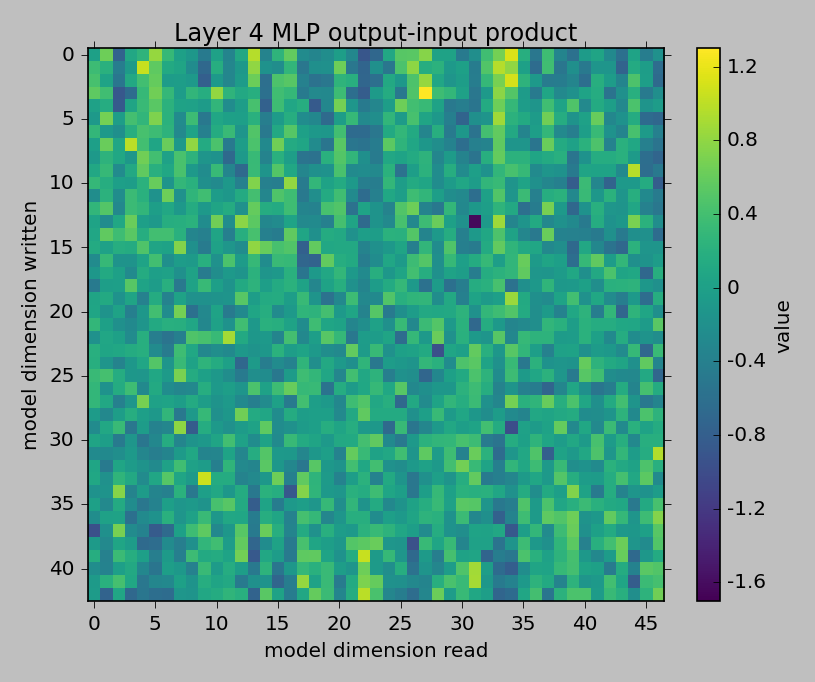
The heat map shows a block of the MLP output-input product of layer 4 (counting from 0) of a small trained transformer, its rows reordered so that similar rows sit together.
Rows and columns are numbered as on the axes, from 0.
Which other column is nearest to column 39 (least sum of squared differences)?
17
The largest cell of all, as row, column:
3, 27
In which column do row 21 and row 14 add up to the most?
37
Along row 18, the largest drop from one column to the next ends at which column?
34
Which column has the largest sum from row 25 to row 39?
22
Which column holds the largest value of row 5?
33
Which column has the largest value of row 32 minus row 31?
30
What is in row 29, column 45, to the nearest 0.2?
0
